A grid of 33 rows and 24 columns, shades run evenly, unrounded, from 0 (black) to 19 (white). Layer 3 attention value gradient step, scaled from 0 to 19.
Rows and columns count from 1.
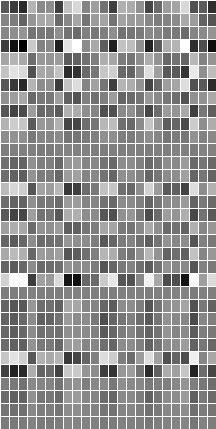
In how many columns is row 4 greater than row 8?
13
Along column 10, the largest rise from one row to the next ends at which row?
29
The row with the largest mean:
28
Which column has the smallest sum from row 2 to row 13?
24
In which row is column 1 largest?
22
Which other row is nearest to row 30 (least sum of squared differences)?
32
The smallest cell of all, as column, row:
3, 4
